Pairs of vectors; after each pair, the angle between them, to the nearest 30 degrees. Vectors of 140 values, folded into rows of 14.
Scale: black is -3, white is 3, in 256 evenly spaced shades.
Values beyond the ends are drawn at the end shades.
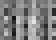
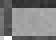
90 degrees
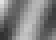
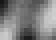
150 degrees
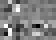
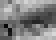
120 degrees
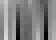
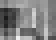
120 degrees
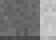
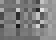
60 degrees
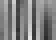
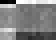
90 degrees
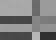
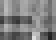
30 degrees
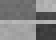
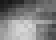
60 degrees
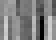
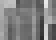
60 degrees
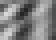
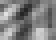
30 degrees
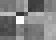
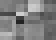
150 degrees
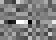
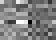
30 degrees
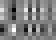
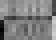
60 degrees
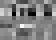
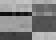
90 degrees
